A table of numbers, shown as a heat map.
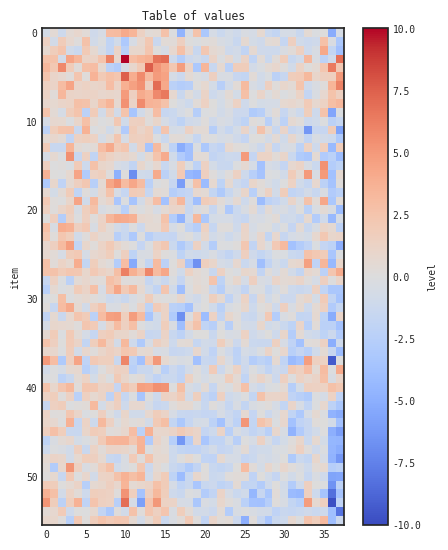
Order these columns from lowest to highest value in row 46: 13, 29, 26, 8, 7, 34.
13, 29, 26, 34, 7, 8
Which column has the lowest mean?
36
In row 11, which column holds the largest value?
5
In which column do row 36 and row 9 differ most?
11
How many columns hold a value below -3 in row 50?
3
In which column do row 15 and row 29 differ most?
35
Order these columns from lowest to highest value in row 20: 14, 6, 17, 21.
21, 14, 17, 6
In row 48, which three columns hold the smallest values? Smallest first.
37, 36, 31
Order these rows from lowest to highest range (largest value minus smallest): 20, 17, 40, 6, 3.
20, 40, 6, 17, 3
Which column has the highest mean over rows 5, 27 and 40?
10
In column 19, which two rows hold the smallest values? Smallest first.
26, 16
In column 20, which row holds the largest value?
4
